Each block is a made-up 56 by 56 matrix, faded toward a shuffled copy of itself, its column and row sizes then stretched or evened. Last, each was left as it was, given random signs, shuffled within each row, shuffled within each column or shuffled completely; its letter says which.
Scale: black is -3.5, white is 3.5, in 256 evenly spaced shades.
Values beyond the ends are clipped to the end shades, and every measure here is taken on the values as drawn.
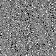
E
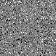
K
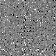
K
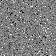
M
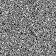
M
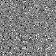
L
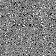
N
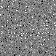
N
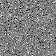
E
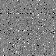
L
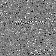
N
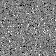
M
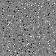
E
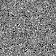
N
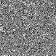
K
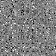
L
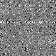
L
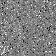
E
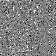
E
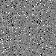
E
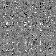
L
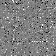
K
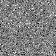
N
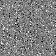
E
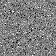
M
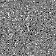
K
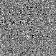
K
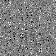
E
